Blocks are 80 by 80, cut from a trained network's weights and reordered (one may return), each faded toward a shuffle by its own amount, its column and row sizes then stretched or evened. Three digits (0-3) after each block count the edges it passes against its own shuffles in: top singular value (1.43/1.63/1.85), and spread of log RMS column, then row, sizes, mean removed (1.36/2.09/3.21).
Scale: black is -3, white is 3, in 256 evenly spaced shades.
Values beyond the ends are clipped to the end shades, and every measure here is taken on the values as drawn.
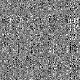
3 2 2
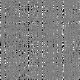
1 3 2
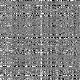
3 1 3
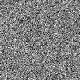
1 0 0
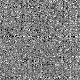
0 0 2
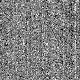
1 1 0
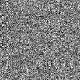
2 1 0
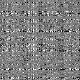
3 1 3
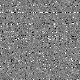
1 1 2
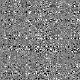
1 2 2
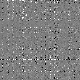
2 2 2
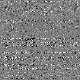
0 1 3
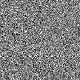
2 1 0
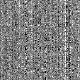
3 2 1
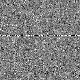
2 0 1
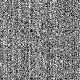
2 0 1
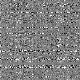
0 1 3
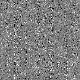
0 2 0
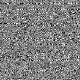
1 0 2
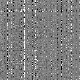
3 3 1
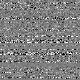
0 0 3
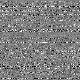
0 0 3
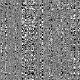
3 3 1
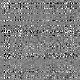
3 2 3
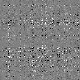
0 2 2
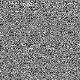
2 1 3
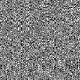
3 2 1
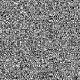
3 0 2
